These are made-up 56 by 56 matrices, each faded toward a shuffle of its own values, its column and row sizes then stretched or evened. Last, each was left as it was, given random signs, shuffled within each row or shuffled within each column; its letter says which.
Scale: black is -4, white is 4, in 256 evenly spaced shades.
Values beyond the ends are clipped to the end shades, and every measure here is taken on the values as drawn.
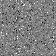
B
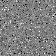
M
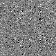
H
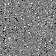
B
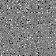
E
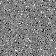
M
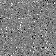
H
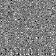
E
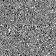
M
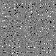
E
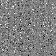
B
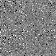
H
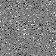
H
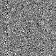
B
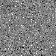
M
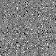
E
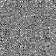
E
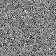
M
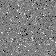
M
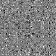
E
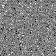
B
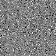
H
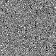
H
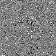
H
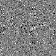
E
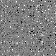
E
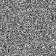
E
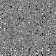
H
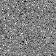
B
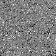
H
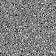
M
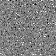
M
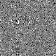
H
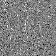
B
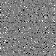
E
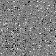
E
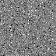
B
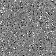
B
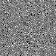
E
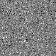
H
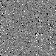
B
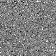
M
